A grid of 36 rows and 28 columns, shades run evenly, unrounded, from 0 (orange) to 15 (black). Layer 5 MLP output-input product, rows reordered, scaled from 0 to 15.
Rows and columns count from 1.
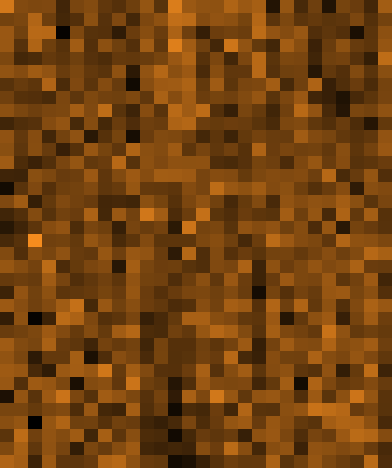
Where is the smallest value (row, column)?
19, 3
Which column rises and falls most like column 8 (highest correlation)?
27
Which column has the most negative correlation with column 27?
13
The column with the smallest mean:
14
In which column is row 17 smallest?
11
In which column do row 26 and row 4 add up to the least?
17
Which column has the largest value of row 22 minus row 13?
9
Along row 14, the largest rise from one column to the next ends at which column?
25
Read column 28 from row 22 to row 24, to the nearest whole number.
11 10 6
